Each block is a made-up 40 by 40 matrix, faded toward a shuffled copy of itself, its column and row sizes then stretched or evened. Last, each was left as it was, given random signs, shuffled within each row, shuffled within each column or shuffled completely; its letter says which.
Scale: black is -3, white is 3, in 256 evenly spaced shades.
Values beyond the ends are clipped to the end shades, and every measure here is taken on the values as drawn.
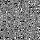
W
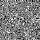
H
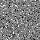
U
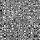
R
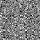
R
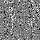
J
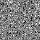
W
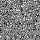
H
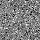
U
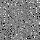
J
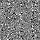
J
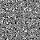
W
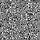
W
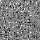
W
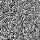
J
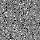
J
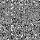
W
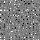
R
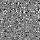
W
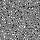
U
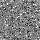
U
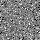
U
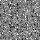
J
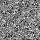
U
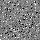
U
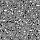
H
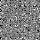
W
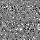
H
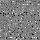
H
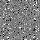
R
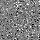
J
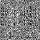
R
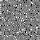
R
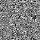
W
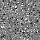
J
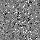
J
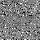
H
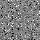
J
